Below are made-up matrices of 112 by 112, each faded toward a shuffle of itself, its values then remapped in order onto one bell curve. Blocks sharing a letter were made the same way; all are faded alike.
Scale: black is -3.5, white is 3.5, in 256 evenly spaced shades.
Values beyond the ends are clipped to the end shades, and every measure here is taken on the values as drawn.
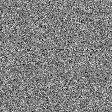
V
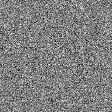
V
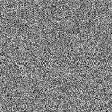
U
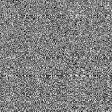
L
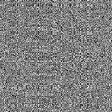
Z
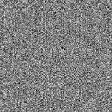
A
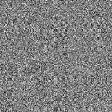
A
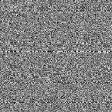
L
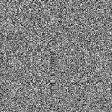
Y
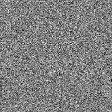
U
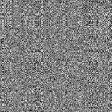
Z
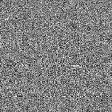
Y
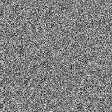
U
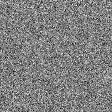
V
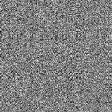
A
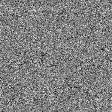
V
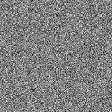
U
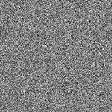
U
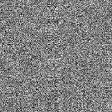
A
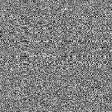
L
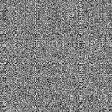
Z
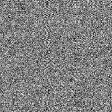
A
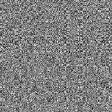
Z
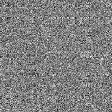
Y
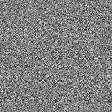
Y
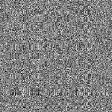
Z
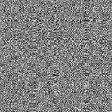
Z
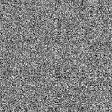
U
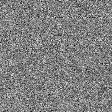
V
